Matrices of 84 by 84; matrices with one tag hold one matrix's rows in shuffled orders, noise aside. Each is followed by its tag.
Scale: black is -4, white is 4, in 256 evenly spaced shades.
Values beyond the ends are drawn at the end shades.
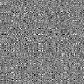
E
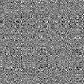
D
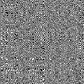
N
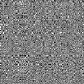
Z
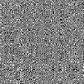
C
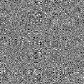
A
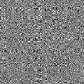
A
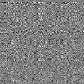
E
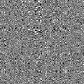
A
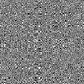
A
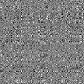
D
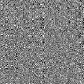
N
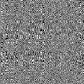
N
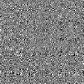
C
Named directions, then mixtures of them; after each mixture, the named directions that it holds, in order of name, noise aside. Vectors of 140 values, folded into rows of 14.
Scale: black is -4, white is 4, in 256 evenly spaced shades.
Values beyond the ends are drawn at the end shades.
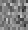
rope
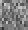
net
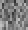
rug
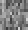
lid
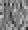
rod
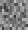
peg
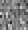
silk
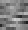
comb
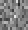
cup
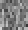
lid, peg, rug.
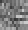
comb, net.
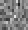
cup.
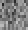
rug.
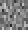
peg.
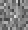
cup.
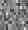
cup, net, silk.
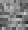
comb, peg.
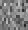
net, rope.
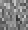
net, rug.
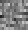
comb, lid, rod.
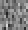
rug, silk.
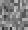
cup, peg.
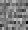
comb, rod, silk.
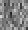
rod.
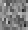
lid, net, rope.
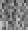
rug.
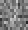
comb, cup.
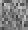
net.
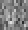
rug.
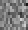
rope.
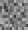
peg.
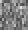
net.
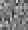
cup, net, rug.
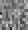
cup, peg, silk.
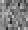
lid, silk.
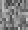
lid.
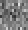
cup, lid, rug.
